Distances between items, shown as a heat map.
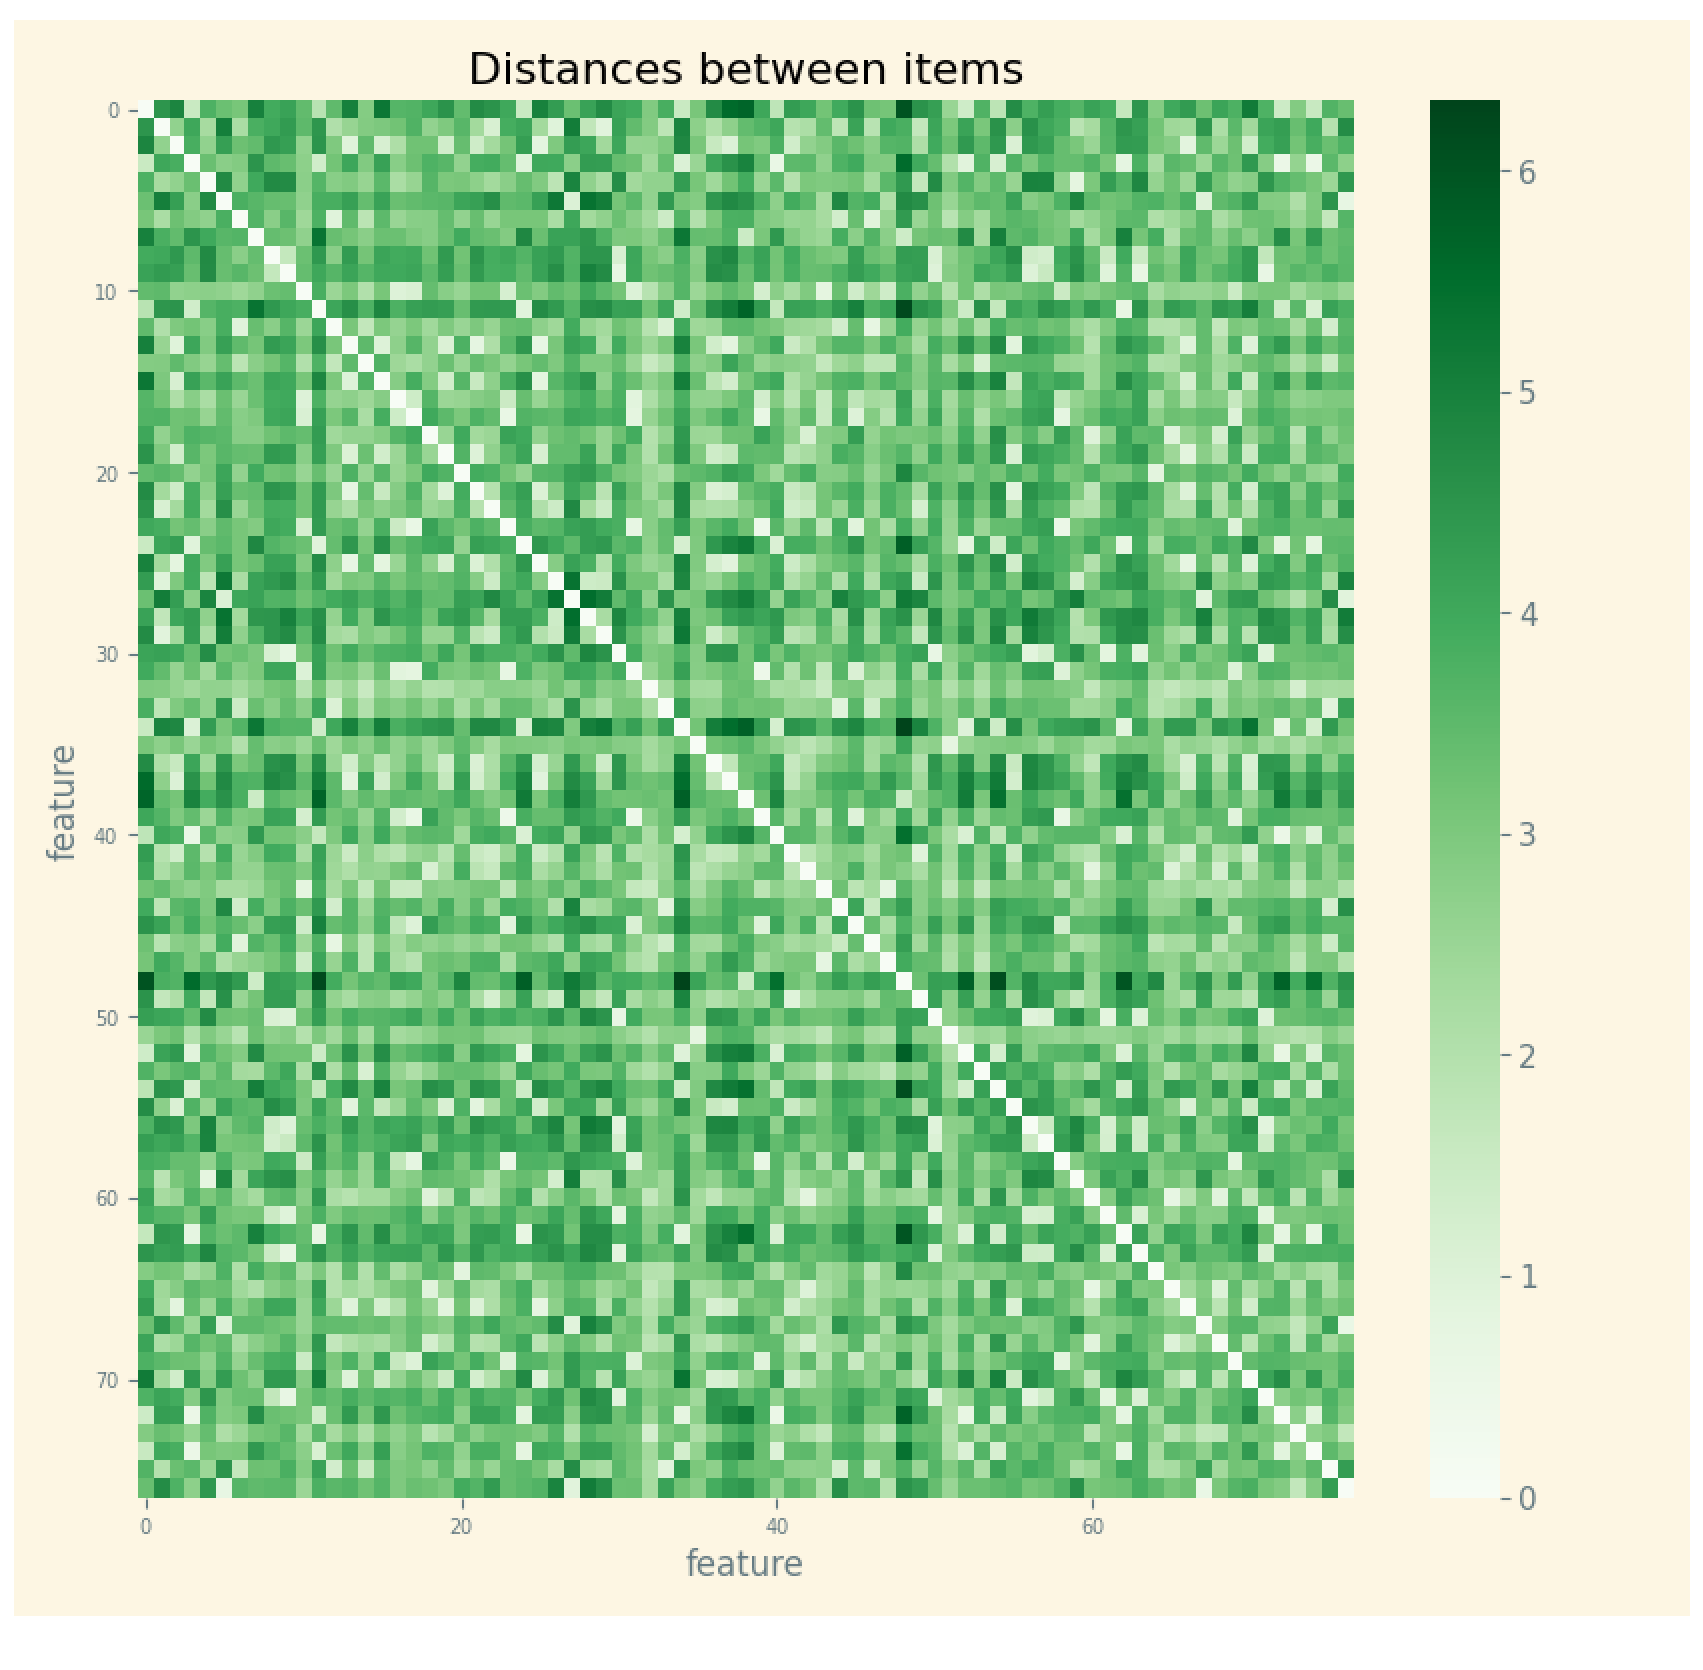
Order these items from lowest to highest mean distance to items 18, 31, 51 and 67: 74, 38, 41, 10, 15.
10, 41, 74, 15, 38
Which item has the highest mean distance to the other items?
48
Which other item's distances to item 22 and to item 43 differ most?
47
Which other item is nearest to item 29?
1
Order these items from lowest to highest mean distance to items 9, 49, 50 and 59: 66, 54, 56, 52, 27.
56, 66, 52, 54, 27
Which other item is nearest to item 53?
14
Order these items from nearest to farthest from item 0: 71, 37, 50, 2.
71, 50, 2, 37
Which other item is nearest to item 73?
32
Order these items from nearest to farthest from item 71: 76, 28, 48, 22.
76, 22, 48, 28
